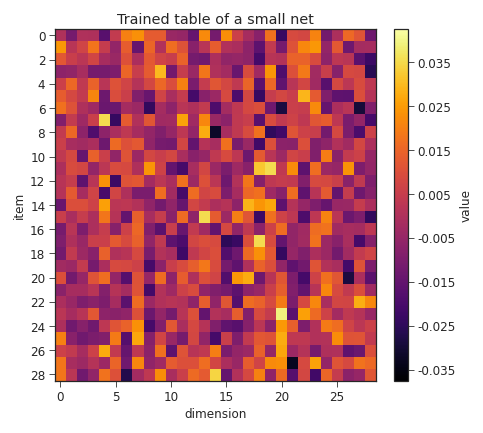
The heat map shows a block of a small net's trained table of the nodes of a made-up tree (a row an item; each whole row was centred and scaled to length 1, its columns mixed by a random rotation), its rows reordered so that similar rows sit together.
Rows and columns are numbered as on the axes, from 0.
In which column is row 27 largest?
23
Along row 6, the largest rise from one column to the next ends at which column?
21
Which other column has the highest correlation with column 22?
15
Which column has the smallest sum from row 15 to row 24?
8
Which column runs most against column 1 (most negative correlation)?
7
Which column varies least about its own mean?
2
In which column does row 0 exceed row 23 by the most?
13
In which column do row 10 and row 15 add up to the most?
24
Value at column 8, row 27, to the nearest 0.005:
-0.005
